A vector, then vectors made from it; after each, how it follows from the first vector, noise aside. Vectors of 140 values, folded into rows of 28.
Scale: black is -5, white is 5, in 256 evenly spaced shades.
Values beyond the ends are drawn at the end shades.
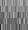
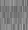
wrapped around, negated, shrunk.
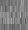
wrapped around, negated, shrunk.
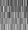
reversed.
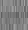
wrapped around, negated, shrunk.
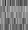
wrapped around.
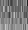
reversed.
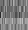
wrapped around.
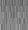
negated, shrunk.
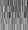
reversed.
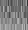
reversed.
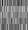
wrapped around.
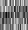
wrapped around, negated, scaled up.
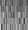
negated.
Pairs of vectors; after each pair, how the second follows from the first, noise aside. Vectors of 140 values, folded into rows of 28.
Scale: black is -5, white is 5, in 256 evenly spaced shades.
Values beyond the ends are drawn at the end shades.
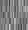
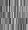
copied.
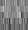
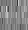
wrapped around, negated, partly zeroed.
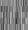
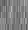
reversed, negated, shrunk.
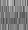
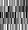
wrapped around, negated, scaled up.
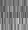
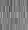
reversed, negated, shrunk.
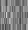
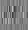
wrapped around, negated, partly zeroed.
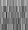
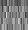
negated.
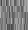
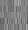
reversed, negated, shrunk.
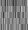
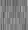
shrunk.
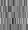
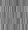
reversed, shrunk.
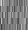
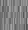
reversed, negated, shrunk.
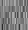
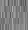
reversed, shrunk.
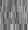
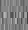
wrapped around, negated, partly zeroed.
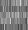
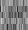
reversed, negated.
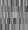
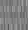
reversed, negated, shrunk.
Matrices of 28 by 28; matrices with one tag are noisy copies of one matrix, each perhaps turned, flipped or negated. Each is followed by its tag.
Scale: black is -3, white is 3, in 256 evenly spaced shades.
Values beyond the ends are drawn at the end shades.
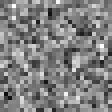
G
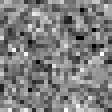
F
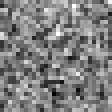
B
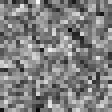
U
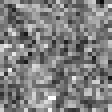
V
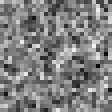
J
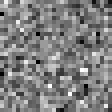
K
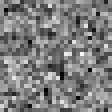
G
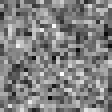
F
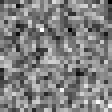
K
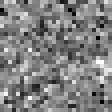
V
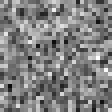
U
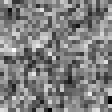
V
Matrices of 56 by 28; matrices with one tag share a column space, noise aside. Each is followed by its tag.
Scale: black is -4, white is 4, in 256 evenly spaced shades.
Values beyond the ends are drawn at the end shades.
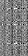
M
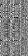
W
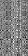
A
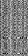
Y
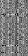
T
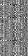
W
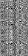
M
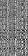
A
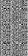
M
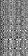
A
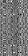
T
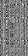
W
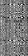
W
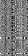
Y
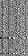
Y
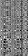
A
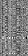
Y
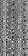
A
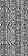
M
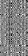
T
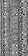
T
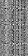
M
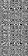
M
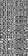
A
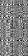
W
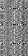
M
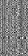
Y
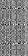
M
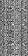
M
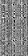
W
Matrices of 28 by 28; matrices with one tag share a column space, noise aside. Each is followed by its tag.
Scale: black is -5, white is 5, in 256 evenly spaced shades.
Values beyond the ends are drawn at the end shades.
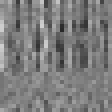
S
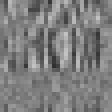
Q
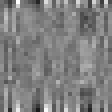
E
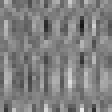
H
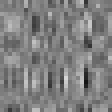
H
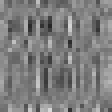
H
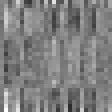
E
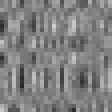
H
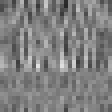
Q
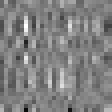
H
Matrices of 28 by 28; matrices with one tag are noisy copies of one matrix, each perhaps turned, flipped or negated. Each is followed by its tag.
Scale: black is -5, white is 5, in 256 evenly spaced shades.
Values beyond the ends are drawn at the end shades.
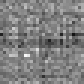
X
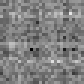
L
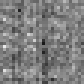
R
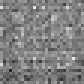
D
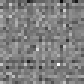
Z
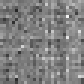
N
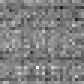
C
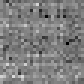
C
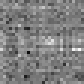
X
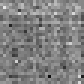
D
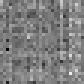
D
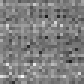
C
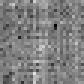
X
